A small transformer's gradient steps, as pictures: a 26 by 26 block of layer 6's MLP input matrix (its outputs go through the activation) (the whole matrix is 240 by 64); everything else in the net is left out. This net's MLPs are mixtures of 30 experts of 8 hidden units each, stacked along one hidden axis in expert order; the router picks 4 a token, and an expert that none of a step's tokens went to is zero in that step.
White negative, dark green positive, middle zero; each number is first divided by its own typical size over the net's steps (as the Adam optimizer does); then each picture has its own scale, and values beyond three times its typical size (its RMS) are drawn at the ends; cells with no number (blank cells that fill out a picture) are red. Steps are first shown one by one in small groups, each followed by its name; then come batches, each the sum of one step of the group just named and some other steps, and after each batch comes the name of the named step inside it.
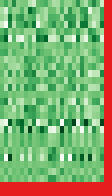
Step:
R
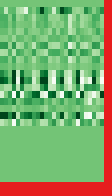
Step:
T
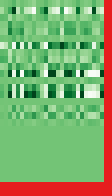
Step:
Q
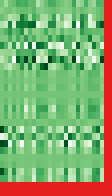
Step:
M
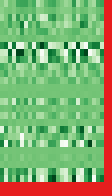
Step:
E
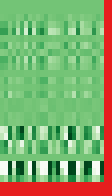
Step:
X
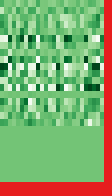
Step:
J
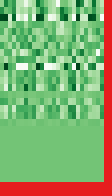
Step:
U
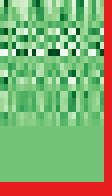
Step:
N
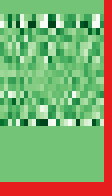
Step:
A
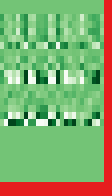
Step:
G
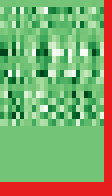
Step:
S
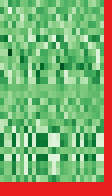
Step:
G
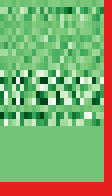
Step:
T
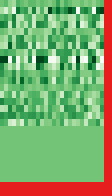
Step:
T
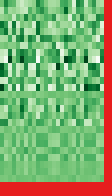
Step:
J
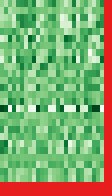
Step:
M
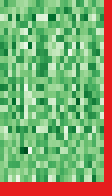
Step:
S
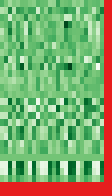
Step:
X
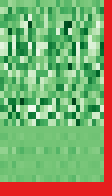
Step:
A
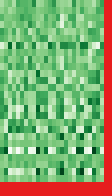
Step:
G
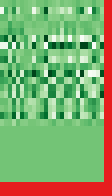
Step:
Q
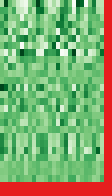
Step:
N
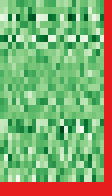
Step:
R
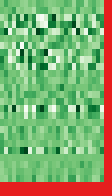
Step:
Q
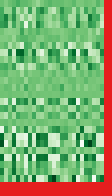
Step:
E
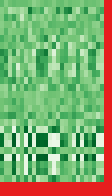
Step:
S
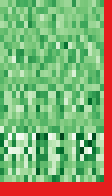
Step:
E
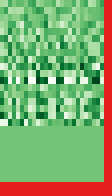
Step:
G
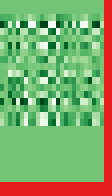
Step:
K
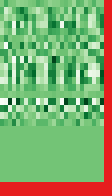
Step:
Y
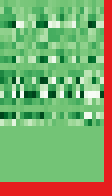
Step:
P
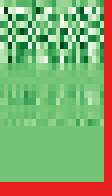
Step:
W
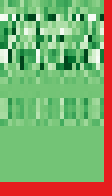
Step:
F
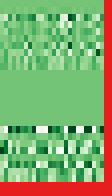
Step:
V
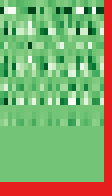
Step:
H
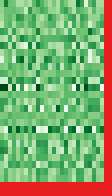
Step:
V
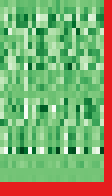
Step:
Y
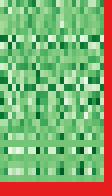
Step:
W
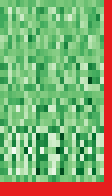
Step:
K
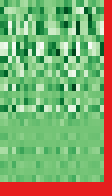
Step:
H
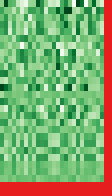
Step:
H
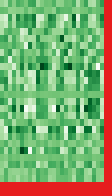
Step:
V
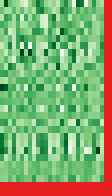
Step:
W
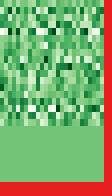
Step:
K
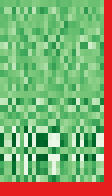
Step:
Y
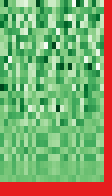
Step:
K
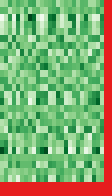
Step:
V
